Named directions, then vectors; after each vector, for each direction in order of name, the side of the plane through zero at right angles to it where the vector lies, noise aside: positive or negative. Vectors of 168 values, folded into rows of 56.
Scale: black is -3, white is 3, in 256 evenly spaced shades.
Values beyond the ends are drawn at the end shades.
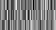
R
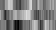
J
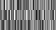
positive, positive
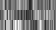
negative, negative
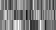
negative, negative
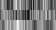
negative, positive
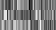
negative, negative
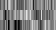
positive, positive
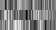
negative, negative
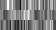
positive, negative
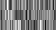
negative, negative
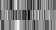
negative, positive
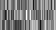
positive, positive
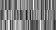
negative, negative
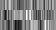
positive, positive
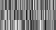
negative, negative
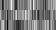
positive, negative
